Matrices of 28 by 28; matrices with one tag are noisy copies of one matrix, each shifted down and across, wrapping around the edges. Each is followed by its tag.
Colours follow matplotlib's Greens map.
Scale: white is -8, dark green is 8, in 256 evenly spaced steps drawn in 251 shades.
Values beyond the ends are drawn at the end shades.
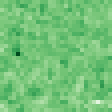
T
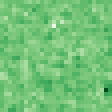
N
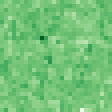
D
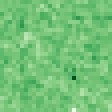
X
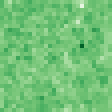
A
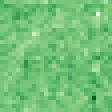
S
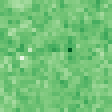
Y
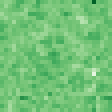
A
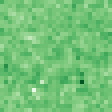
Y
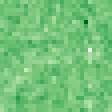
S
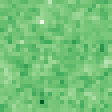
X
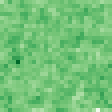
T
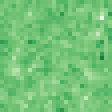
A
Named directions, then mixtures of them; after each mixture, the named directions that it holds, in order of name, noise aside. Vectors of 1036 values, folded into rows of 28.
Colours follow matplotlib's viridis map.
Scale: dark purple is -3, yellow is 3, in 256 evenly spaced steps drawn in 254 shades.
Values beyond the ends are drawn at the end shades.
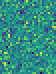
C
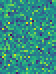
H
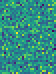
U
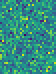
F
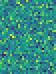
F, H, U.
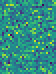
C, H, U.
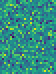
F, H, U.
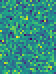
F, U.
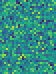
F, H, U.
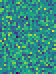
F, H, U.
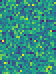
C, F, U.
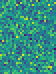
F, U.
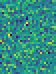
C, F, H.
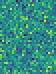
F.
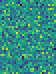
U.
